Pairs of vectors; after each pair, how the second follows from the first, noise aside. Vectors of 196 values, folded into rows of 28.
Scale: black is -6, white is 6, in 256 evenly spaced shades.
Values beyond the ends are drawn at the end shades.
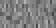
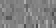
partly zeroed.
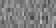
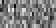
reversed, negated, scaled up.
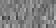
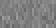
negated, shrunk.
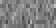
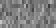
reversed.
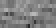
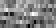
scaled up.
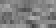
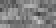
wrapped around, negated.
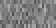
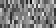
reversed, negated, scaled up.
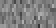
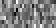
reversed, negated, scaled up.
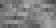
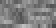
wrapped around, negated.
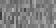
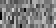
scaled up.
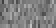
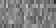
wrapped around, negated.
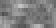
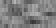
wrapped around, negated.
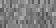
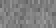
negated, shrunk.
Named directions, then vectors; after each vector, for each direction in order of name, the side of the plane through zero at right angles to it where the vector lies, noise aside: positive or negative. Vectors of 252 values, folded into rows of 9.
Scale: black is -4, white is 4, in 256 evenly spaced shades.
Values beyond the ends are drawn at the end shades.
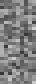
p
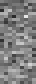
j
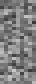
positive, positive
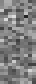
negative, negative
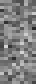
positive, negative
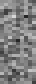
negative, negative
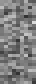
negative, negative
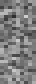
positive, positive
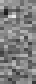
negative, negative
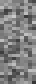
negative, negative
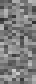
positive, positive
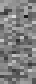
negative, negative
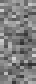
negative, positive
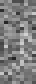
positive, negative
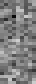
positive, positive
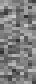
negative, negative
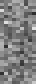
negative, positive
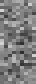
negative, positive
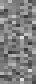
negative, negative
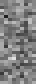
negative, positive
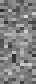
positive, negative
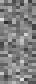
positive, negative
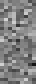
negative, negative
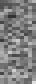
positive, positive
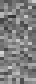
positive, positive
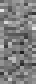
negative, positive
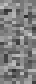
negative, negative
